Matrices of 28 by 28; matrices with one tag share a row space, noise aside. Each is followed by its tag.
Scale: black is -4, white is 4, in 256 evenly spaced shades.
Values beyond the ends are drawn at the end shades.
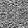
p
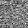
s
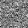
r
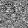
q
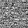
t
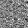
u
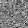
s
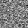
p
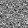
u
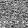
t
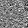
u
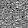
s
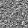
s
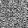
r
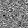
p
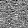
q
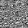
s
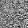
u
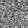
p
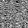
s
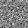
p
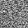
p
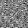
s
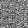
r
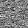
q
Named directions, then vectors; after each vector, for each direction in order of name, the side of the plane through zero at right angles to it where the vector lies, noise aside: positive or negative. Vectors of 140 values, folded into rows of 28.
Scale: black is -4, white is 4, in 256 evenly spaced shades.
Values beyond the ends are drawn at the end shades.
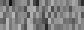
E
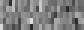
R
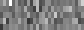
negative, negative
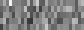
negative, negative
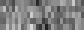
positive, negative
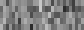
negative, positive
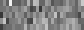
negative, negative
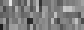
negative, negative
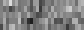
negative, negative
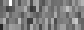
negative, negative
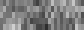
positive, negative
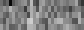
positive, positive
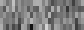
negative, positive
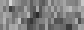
negative, negative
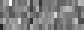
negative, negative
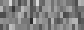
negative, negative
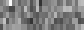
negative, negative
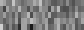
negative, positive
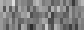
negative, positive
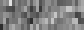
negative, negative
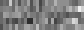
negative, negative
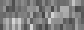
positive, negative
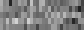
positive, positive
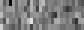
positive, positive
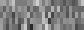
negative, positive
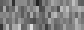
positive, negative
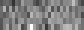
positive, negative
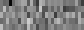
positive, positive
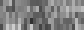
positive, negative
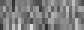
positive, negative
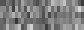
positive, negative
